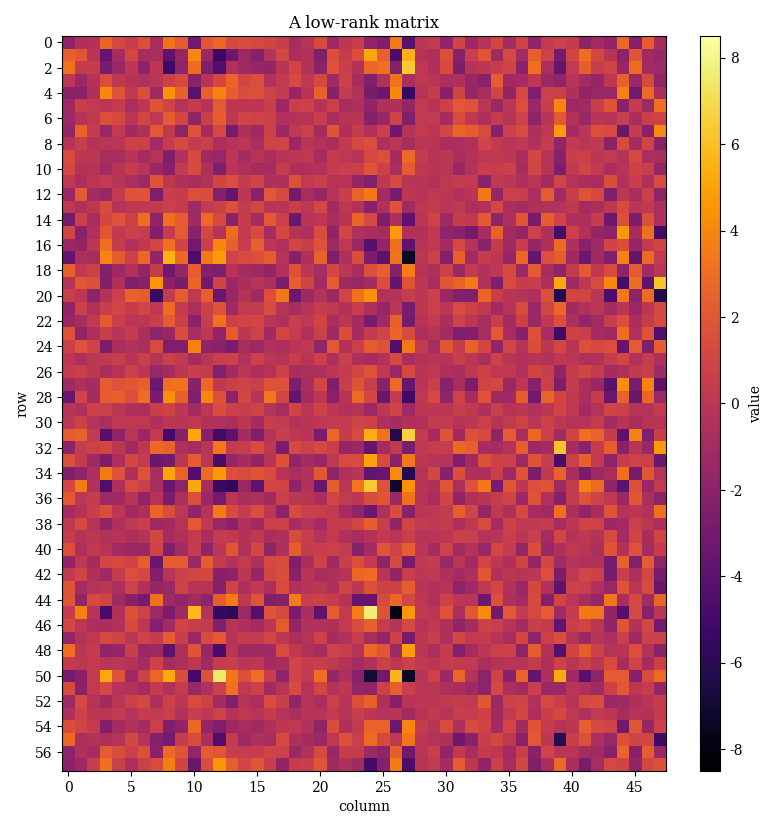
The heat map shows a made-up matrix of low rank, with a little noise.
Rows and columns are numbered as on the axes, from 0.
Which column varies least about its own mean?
28
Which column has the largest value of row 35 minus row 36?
24
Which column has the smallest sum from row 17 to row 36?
13
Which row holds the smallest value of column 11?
19
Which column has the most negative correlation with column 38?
18
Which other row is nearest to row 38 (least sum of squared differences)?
26
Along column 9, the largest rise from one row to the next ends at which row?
20
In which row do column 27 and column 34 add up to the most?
2
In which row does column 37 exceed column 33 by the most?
44
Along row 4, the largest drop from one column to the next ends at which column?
27
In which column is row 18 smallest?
8
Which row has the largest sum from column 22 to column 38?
45
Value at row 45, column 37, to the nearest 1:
1
